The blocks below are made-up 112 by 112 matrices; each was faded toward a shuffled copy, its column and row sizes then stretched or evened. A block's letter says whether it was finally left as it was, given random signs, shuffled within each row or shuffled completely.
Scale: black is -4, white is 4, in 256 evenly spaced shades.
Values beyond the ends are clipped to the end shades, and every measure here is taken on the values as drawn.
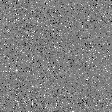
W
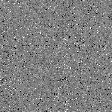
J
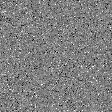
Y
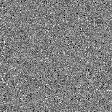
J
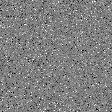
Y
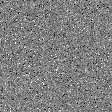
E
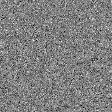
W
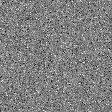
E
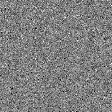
J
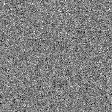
J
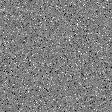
E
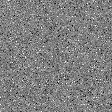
Y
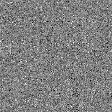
J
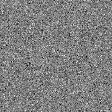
J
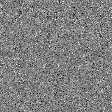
W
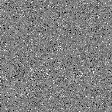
W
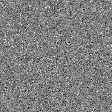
W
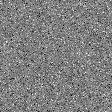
E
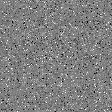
J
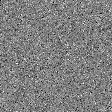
E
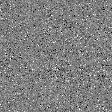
W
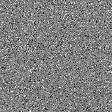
W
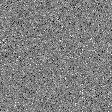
E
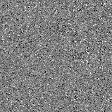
W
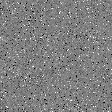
W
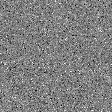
Y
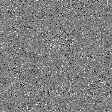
J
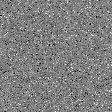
Y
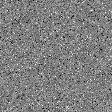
Y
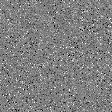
J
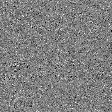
W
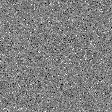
Y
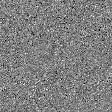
Y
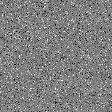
W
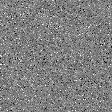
Y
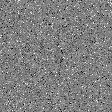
E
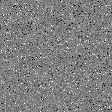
Y
